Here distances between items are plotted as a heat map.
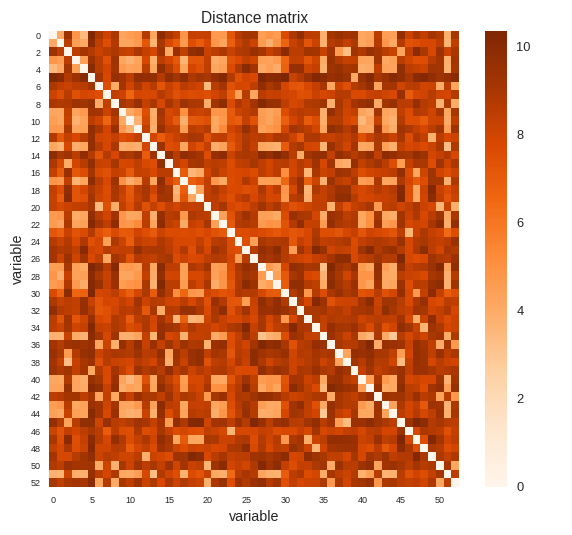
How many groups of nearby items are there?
11
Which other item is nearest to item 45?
38
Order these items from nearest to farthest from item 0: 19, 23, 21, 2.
21, 23, 19, 2
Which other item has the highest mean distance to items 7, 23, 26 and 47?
45
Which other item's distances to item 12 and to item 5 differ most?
49
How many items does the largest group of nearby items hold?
20
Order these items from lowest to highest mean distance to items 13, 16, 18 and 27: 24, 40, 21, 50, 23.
40, 21, 23, 24, 50
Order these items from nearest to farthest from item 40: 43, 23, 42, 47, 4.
4, 43, 23, 47, 42
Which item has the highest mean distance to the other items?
5
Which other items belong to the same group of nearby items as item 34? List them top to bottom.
48
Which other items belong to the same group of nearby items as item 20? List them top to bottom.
6, 8, 36, 42, 50, 52
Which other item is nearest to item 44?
35
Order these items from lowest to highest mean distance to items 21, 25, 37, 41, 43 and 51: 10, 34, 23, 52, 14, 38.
10, 23, 38, 34, 52, 14
